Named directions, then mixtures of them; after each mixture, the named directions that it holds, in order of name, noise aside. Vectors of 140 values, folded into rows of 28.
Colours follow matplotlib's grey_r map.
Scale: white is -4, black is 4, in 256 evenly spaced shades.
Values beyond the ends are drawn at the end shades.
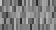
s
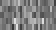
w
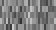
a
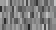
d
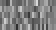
d, w.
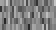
d.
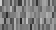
s.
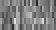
s, w.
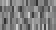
d, w.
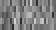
s, w.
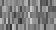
a.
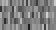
d.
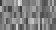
s, w.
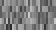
a.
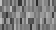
s.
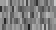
d.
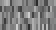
d, w.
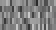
d, w.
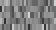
a, d.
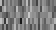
a, s.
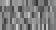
d, w.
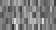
w.
